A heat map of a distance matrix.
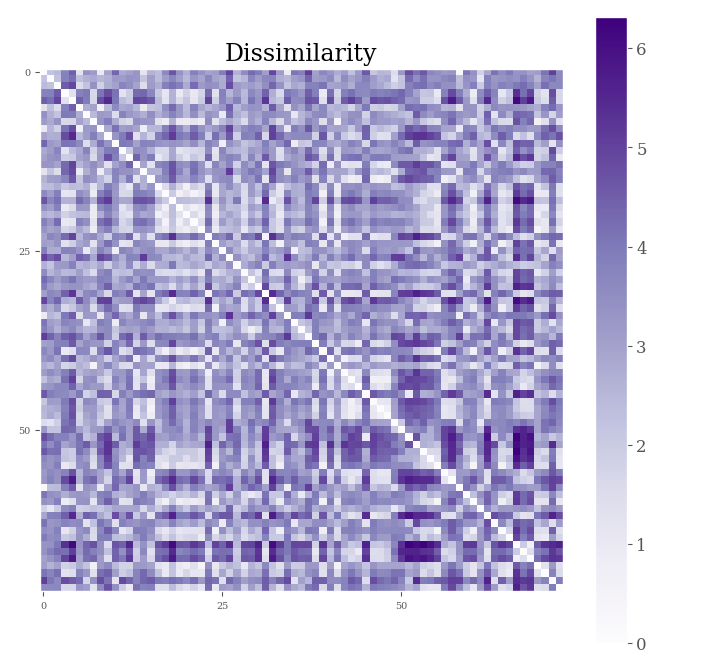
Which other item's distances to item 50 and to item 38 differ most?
67
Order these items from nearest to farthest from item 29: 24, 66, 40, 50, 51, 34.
24, 40, 51, 50, 34, 66
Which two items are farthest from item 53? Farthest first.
66, 68
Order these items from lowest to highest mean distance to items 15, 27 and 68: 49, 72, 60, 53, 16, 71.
49, 16, 60, 72, 71, 53
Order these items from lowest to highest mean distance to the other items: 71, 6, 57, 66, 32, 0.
6, 0, 32, 57, 71, 66
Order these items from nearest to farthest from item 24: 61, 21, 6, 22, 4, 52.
22, 21, 4, 52, 61, 6
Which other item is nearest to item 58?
0
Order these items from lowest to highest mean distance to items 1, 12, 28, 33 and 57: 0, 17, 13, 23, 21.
17, 21, 0, 13, 23
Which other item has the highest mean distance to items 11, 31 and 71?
52
